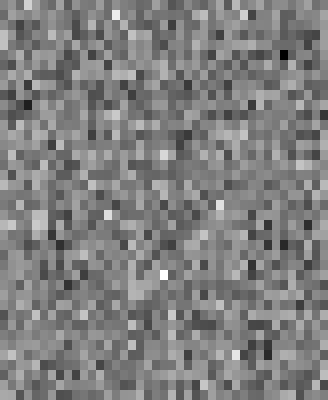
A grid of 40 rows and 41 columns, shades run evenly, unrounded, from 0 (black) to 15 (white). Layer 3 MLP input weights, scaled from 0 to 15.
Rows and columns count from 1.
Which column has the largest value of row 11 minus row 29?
41
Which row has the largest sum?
13
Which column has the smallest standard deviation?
35
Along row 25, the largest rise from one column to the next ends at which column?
17
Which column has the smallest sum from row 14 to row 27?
23
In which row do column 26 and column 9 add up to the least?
29
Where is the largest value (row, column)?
28, 21
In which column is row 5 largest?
1
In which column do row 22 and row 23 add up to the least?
9
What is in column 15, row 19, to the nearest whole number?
10
